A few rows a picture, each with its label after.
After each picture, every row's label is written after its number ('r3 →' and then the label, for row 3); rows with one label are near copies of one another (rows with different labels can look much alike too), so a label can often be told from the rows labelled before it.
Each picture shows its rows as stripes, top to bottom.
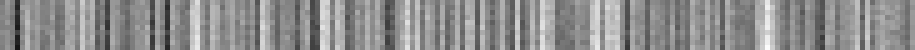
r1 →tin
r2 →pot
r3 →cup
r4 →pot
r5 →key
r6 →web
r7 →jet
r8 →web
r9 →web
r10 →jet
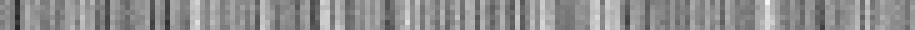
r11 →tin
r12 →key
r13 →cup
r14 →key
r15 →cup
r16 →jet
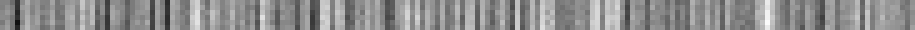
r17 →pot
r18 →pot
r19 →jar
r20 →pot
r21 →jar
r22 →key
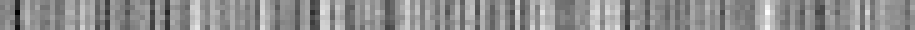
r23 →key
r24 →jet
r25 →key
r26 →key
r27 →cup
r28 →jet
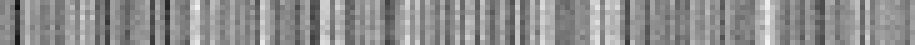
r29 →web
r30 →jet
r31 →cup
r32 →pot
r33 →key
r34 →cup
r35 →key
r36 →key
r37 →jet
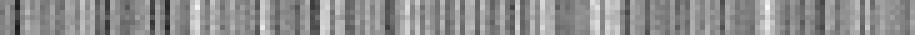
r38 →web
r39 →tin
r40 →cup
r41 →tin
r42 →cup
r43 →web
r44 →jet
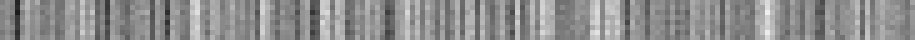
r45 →jet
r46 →key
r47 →tin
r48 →key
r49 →pot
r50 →jet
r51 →pot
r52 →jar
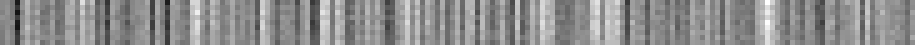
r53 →pot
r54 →key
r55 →jet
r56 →key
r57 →jar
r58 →web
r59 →jet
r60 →tin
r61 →jet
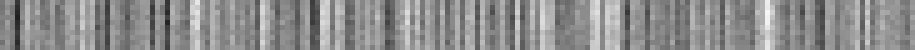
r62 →tin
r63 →cup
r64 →cup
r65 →key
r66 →tin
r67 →jet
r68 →web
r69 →key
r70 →web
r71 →pot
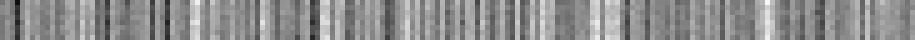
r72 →jar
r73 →jar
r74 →web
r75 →cup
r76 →cup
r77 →cup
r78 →cup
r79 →tin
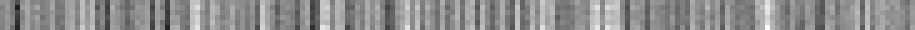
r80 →pot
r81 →jar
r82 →pot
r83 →tin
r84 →jar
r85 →tin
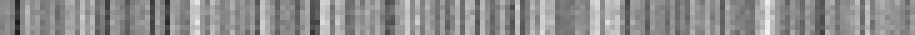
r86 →jar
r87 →key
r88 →key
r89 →pot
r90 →jet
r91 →key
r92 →jar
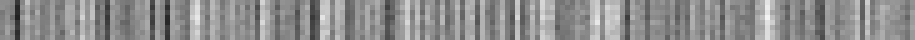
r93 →web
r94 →jar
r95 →tin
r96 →pot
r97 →cup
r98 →tin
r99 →tin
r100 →pot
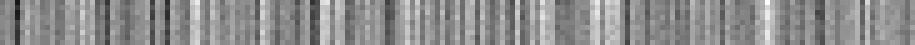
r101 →tin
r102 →jet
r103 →web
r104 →web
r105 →pot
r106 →tin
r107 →web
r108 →jar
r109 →cup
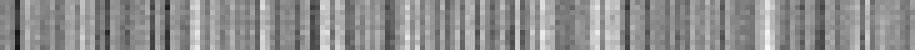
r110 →web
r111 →cup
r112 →web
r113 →key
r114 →jar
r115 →jet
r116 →key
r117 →web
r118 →key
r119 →jet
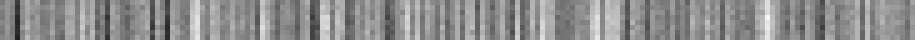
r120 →jet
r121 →jar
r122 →cup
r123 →tin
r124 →jet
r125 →cup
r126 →tin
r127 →web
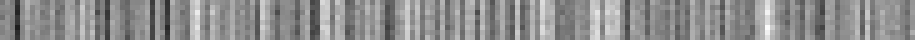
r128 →cup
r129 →web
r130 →jar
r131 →cup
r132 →jar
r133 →web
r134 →tin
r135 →jar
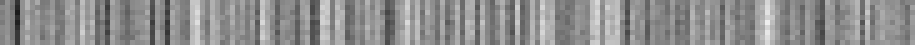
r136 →cup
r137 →key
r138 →jar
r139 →jet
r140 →web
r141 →web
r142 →pot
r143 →jet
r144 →jar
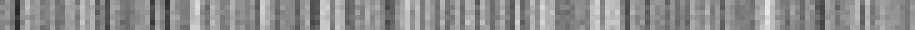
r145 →cup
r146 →web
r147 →jet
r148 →pot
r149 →web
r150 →jet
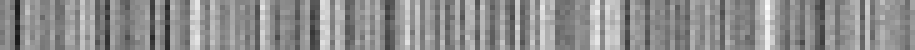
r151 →jet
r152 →web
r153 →web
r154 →pot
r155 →web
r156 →tin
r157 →tin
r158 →jar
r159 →cup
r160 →pot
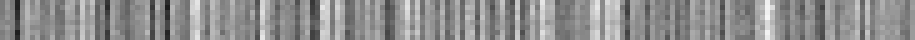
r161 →tin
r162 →cup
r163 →cup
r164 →web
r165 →web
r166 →pot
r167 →web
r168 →pot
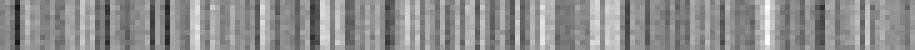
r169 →pot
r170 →web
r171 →cup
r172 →cup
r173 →web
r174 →web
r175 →key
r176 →tin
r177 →web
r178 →jar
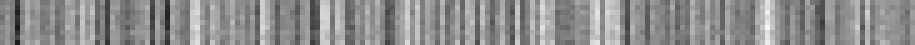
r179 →cup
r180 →web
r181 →tin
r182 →cup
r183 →cup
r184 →jet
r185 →jet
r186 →pot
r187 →jar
